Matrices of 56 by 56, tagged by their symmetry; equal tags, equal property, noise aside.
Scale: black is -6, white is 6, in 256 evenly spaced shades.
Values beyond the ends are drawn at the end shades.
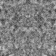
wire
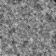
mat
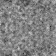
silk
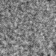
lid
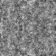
silk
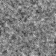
lid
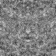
wire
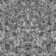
wire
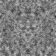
wire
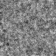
lid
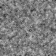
lid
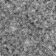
mat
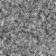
lid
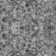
silk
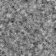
mat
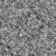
mat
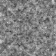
silk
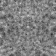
wire
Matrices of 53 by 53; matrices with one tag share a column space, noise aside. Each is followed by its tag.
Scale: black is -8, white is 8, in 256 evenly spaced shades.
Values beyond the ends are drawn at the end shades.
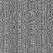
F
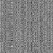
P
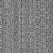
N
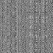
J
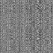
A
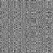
N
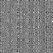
N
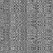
A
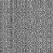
N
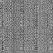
A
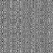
N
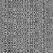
N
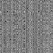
F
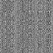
F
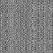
A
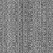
P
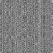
J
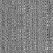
A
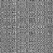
N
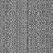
F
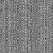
A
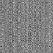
P
